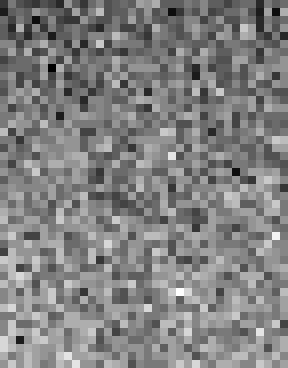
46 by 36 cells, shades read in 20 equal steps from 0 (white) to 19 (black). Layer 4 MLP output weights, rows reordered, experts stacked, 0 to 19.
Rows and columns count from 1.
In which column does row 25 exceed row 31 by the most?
14
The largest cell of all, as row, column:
9, 7
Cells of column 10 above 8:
23
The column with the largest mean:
13
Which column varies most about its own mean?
33
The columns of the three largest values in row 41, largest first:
36, 20, 15
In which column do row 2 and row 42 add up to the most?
22
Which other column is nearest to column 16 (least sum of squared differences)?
28
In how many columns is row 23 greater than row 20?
18
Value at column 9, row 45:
2
